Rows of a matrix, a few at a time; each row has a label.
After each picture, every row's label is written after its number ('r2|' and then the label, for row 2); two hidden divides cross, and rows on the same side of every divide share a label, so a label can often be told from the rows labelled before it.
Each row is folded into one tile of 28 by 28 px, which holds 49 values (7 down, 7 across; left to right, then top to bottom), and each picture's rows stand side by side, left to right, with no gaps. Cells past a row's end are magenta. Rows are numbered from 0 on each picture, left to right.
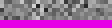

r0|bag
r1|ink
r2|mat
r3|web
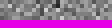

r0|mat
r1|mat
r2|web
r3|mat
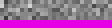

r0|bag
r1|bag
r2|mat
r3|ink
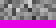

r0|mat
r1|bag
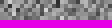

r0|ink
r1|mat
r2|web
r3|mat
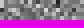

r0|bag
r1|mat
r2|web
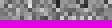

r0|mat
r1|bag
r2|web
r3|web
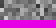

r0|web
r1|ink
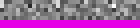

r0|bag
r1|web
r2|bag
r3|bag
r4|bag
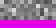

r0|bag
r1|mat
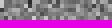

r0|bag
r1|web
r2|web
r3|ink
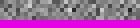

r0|ink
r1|bag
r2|ink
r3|mat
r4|ink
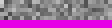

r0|bag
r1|web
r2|mat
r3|web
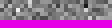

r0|mat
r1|bag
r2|web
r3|web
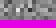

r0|mat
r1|bag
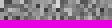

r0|bag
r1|ink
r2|bag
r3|ink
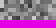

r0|bag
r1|web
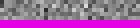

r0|web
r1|ink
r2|mat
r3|bag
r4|ink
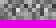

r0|mat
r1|mat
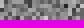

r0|bag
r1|web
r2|ink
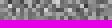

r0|mat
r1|mat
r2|bag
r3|web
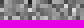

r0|web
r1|web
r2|mat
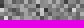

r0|web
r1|ink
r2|mat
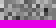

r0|bag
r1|ink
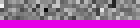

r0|bag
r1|ink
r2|bag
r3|mat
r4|web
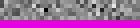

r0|web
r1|ink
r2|web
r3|ink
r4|bag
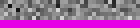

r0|ink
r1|web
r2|web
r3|web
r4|web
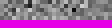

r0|mat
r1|web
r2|ink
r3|bag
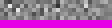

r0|mat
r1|mat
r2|web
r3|bag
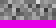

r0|ink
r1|ink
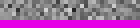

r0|ink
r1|mat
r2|ink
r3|web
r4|bag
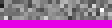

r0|web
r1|web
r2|ink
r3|mat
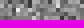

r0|mat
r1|web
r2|bag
